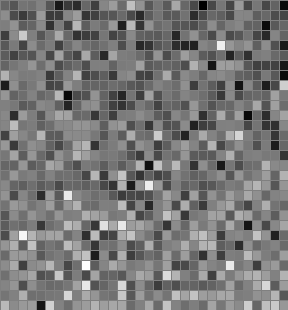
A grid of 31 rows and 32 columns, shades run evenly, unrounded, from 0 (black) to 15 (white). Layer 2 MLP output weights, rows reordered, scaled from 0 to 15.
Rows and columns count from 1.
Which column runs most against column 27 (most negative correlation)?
21
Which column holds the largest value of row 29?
10
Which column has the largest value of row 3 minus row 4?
9
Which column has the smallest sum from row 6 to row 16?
30
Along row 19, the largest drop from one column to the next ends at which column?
15
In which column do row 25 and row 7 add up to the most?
4
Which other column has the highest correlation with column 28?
19
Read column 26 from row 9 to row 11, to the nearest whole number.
8 8 6
